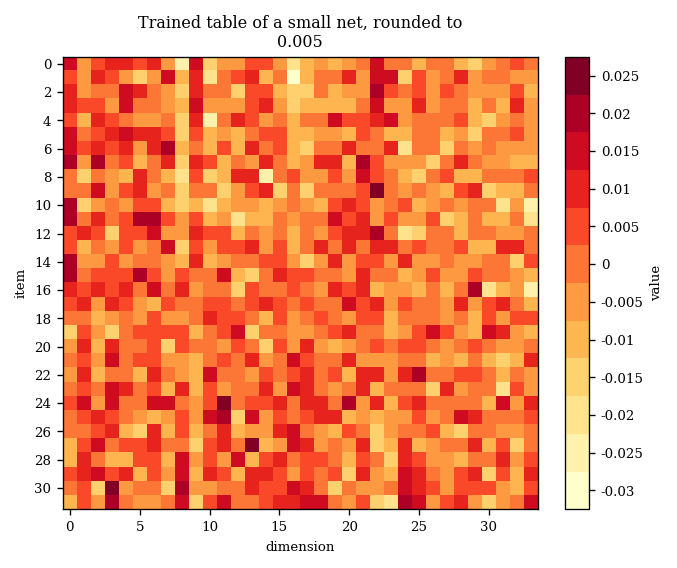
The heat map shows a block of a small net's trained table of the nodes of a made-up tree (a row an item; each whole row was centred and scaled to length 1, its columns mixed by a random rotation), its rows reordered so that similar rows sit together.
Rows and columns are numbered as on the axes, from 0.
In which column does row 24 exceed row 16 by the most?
33
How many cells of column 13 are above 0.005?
9
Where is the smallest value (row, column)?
1, 16
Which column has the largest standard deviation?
8
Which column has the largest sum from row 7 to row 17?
0
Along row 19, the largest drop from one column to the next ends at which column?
13
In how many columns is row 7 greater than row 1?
14
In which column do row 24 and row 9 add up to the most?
22
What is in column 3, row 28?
-0.01
